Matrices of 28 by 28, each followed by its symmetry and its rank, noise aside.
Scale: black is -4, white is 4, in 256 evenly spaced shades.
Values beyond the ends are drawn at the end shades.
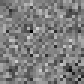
symmetric, rank six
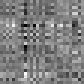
no symmetry, rank three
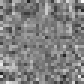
no symmetry, rank six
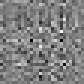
no symmetry, rank four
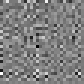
no symmetry, rank four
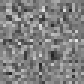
no symmetry, rank six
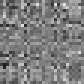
no symmetry, rank four
